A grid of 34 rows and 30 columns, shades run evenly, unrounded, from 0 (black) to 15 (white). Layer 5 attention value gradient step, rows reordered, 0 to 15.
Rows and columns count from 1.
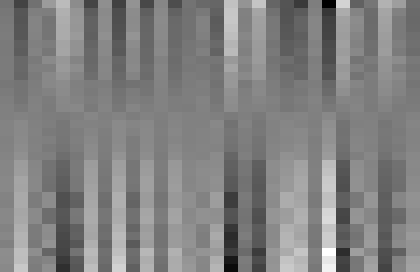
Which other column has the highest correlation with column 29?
4
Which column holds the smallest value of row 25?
17
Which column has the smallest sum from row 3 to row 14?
24
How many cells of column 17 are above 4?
26
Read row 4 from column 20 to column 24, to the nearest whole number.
7 5 6 8 4
